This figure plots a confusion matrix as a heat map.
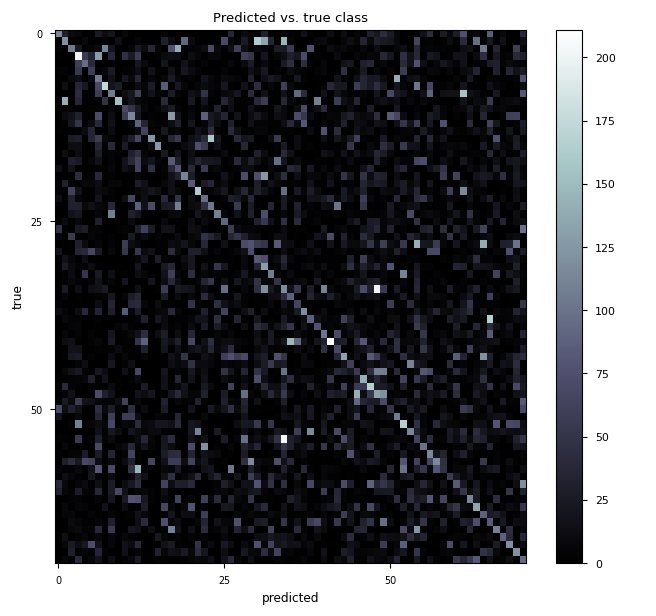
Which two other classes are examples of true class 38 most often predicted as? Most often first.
65, 43
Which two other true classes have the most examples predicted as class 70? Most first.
60, 26
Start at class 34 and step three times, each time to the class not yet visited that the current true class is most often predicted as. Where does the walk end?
49
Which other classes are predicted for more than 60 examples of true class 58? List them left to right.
6, 8, 12, 26, 52, 57
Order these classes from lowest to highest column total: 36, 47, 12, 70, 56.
36, 56, 47, 70, 12
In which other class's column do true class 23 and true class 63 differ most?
18
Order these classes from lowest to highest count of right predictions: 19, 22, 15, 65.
65, 22, 19, 15
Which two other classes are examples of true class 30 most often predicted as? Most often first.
31, 46
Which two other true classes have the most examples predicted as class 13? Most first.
41, 26
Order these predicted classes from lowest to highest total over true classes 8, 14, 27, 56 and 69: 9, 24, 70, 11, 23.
9, 24, 70, 11, 23
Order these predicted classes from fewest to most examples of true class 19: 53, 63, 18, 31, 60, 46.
53, 63, 18, 46, 60, 31
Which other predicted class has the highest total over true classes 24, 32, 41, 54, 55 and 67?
34
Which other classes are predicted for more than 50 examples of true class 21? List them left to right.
2, 34, 59, 61
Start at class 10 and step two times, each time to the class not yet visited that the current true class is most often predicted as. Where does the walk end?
25
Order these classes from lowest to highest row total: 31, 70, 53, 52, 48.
70, 31, 53, 52, 48
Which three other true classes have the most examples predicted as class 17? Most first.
11, 66, 2
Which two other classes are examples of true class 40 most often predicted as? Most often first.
65, 42
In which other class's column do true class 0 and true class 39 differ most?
61
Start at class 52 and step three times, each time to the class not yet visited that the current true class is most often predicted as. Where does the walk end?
51
